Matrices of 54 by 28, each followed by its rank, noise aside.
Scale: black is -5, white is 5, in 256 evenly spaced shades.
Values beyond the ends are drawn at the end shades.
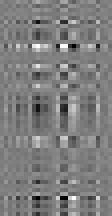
one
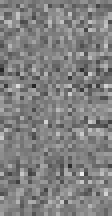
six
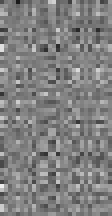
three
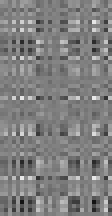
one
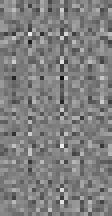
three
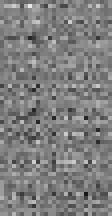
four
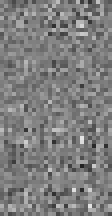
six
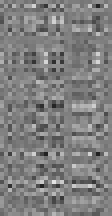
two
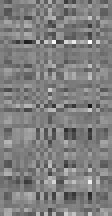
two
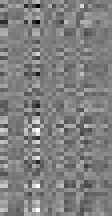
two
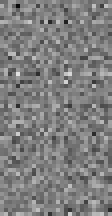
six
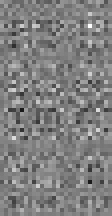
four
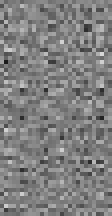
four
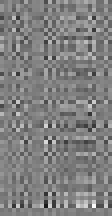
two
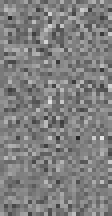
six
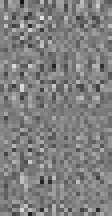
four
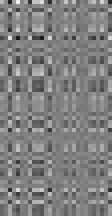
one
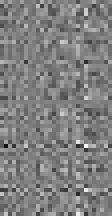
four
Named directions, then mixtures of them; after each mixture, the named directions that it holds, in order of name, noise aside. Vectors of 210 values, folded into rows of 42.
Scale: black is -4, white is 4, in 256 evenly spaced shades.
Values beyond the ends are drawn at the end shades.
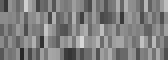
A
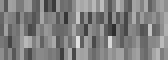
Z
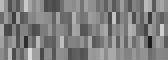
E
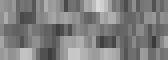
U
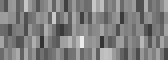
A, U.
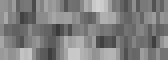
U.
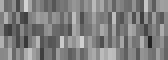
A, E, U.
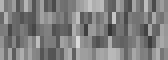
E, U, Z.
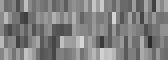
A, E, U.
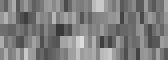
A, U.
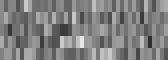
A, E, U.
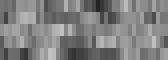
U.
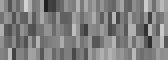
E, Z.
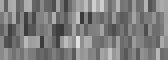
A, U, Z.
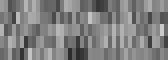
E, U, Z.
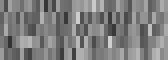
Z.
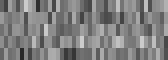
A.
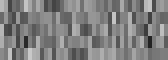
E.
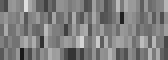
A.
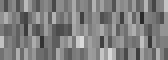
A, E, U.
